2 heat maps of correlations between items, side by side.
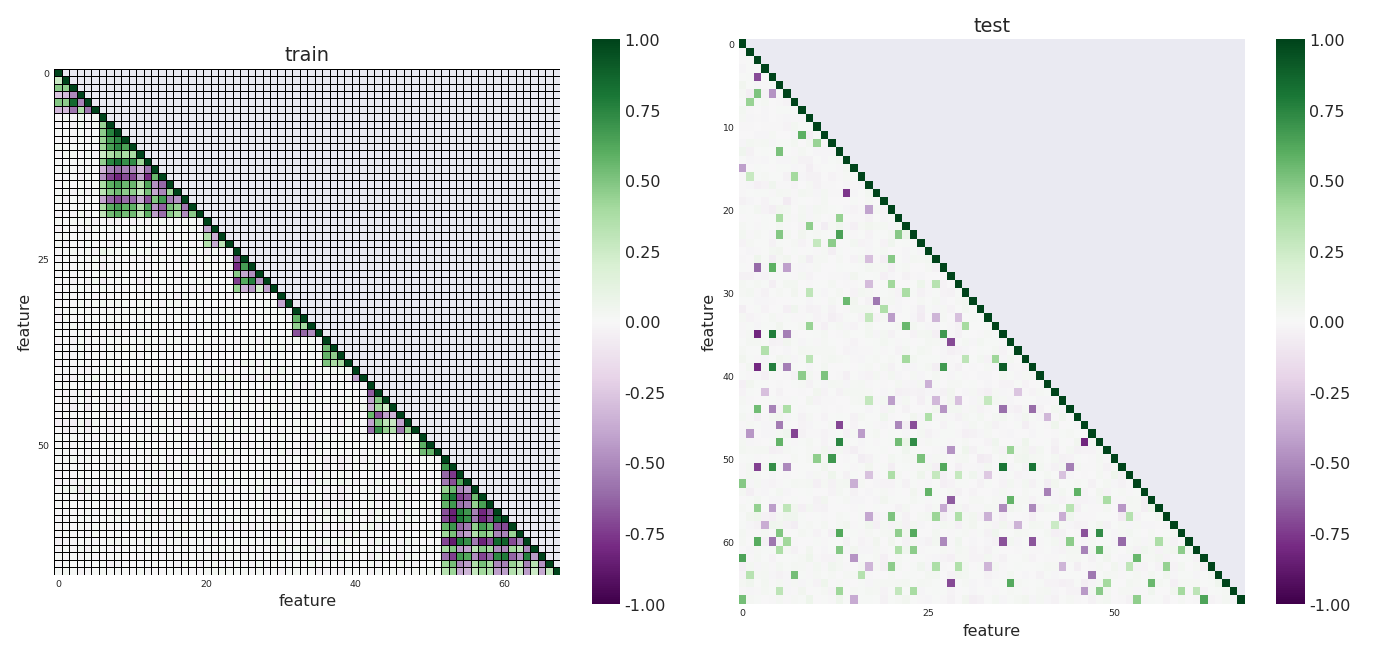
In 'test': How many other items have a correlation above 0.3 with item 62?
3
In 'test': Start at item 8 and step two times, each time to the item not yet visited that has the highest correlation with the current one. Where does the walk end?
40
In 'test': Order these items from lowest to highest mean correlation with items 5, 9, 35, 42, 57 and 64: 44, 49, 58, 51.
44, 49, 58, 51
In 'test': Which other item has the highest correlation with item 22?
34
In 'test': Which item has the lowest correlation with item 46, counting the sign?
48
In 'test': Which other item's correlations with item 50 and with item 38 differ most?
12
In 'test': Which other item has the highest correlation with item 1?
7
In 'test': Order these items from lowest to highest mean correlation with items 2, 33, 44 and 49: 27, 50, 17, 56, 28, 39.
39, 27, 28, 50, 17, 56
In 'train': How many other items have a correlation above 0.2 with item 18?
10
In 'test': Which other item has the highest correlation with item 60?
2
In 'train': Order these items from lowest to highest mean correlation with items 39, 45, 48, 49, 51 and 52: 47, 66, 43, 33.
33, 66, 47, 43
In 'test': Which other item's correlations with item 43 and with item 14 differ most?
18
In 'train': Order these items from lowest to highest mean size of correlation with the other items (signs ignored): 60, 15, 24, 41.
41, 24, 15, 60
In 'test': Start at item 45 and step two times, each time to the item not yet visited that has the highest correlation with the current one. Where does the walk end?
25
